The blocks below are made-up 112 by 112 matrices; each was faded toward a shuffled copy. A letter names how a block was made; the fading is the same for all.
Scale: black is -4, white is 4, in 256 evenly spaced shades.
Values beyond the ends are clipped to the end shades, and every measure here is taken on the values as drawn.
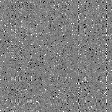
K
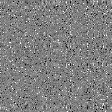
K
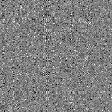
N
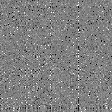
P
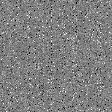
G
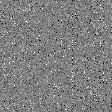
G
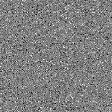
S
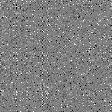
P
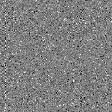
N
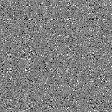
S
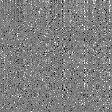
P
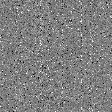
G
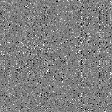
K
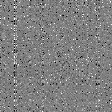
K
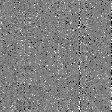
K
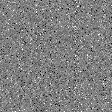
G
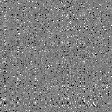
P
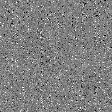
G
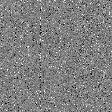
G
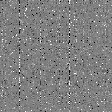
K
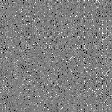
P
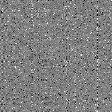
K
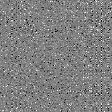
K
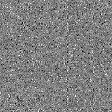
S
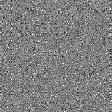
N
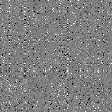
P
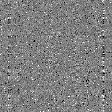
N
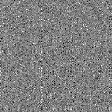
N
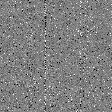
G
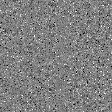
G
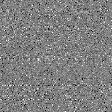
S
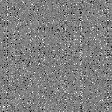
K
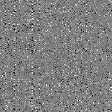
K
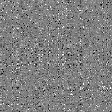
P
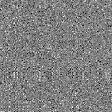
N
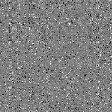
K
